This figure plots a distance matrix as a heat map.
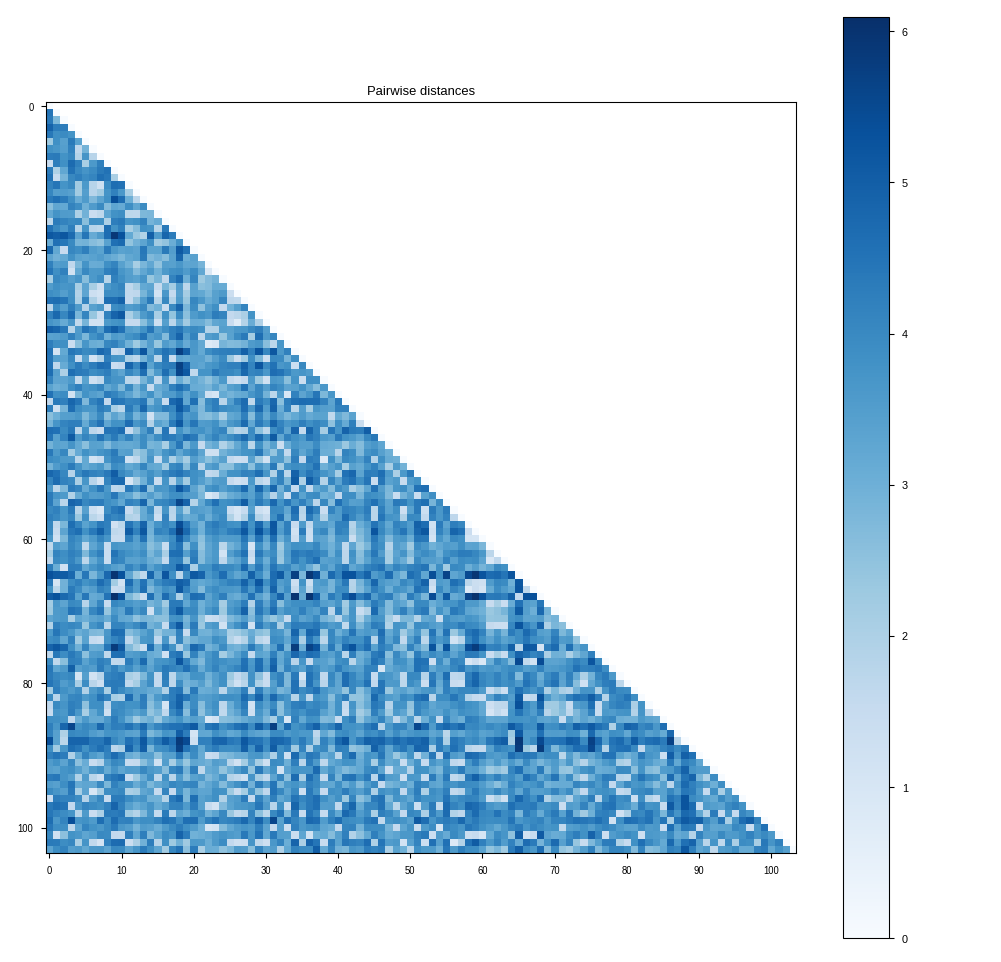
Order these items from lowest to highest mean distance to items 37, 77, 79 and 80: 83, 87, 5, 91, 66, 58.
91, 87, 58, 66, 5, 83
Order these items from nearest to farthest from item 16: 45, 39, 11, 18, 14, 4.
14, 39, 11, 4, 45, 18
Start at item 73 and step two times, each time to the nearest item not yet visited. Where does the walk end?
25
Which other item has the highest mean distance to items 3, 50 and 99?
88
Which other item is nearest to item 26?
30
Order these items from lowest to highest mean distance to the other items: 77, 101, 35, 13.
35, 101, 77, 13
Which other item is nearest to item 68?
75
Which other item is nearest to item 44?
43
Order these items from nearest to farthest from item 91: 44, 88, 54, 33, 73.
73, 33, 54, 44, 88
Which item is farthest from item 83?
65
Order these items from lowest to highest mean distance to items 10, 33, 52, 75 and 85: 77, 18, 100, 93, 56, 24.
100, 93, 56, 24, 18, 77
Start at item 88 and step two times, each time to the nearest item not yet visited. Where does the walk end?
87
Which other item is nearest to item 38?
49
